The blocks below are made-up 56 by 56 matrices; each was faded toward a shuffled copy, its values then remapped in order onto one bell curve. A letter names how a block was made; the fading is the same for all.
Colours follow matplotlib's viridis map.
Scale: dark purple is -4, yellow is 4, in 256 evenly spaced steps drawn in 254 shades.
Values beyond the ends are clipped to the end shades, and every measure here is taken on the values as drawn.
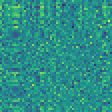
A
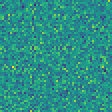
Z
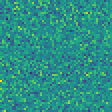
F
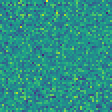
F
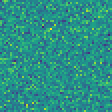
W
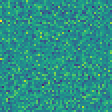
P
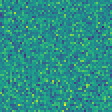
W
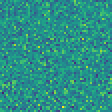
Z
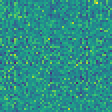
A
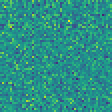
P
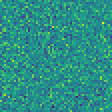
Z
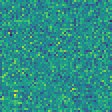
Z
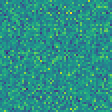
Z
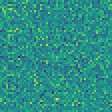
Z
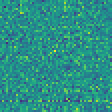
A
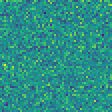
F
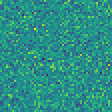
Z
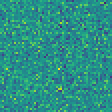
P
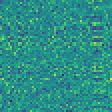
A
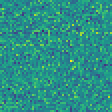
F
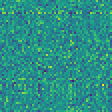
A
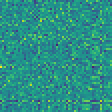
A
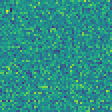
F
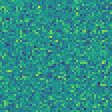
P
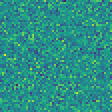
Z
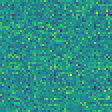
P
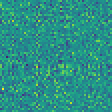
A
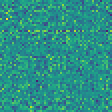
A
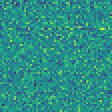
F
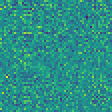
A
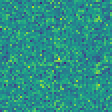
Z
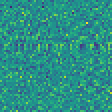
A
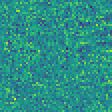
P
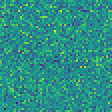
F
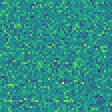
F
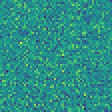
Z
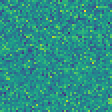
F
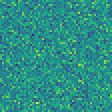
W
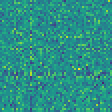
A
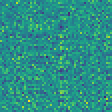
A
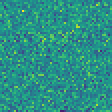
F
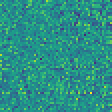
P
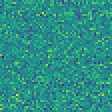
F
